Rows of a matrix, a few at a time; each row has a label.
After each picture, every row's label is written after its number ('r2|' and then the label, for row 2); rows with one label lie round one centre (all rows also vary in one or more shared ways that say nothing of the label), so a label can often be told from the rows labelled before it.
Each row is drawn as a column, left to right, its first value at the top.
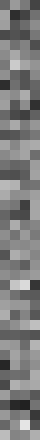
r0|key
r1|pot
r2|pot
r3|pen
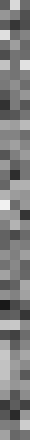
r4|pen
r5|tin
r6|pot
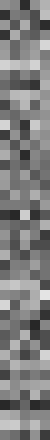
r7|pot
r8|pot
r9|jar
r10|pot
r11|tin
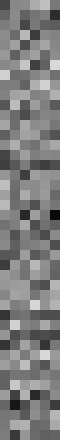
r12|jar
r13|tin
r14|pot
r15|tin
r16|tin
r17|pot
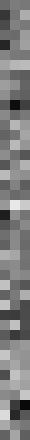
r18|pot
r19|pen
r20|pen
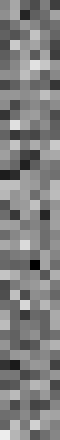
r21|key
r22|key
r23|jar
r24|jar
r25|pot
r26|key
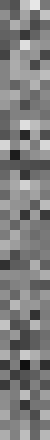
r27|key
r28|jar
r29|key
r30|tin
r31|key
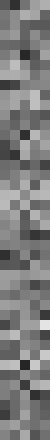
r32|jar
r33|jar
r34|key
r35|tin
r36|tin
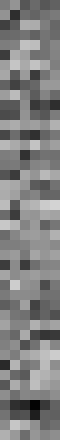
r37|key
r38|pot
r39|jar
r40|pen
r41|pen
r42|pen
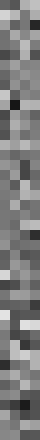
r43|key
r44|pen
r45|tin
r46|tin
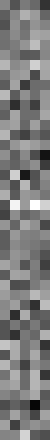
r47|pot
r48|pen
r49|key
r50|pen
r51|jar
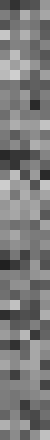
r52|jar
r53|jar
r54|jar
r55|pen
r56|key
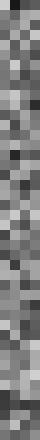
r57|tin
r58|jar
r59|pen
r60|pen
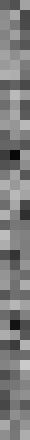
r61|jar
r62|jar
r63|pot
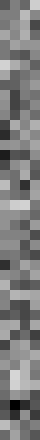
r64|jar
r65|pen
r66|pen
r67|tin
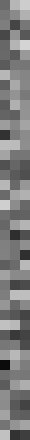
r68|key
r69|tin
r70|tin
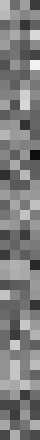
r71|tin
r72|pen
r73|tin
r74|jar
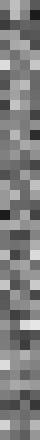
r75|pot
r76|tin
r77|tin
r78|pot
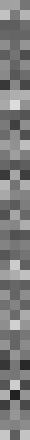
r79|key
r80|tin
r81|key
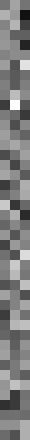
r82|pen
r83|tin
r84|pot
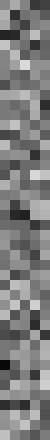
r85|key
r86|pot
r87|pot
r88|jar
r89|pen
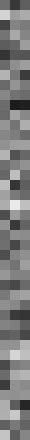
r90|key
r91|pen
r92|pen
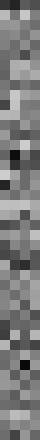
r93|pen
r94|jar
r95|key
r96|jar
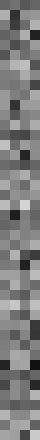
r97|key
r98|pot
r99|jar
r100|key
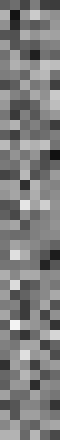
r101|key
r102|pot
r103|pen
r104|key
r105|jar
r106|jar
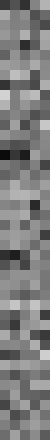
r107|jar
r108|jar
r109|jar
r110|pot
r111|tin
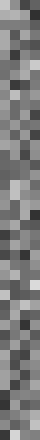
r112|tin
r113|key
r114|jar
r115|pot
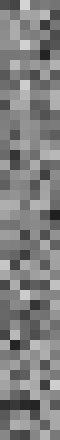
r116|pen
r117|jar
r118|tin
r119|pen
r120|key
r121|pot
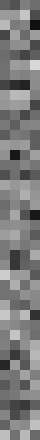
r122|key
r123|jar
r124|key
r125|pot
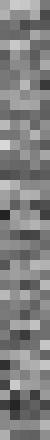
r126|key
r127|tin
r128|tin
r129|tin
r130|pot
